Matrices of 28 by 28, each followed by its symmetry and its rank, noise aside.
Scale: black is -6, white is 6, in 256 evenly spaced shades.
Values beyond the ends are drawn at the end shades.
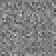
no symmetry, rank five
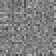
antisymmetric, rank six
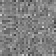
antisymmetric, rank six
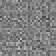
antisymmetric, rank six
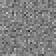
no symmetry, rank seven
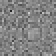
symmetric, rank six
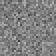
symmetric, rank five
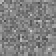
symmetric, rank seven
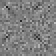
symmetric, rank six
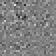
no symmetry, rank five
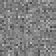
no symmetry, rank seven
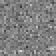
no symmetry, rank six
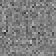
no symmetry, rank six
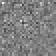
symmetric, rank six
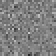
no symmetry, rank five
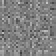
no symmetry, rank seven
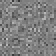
no symmetry, rank seven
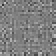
antisymmetric, rank six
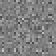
antisymmetric, rank six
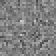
symmetric, rank five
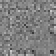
symmetric, rank six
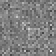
symmetric, rank six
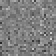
no symmetry, rank seven
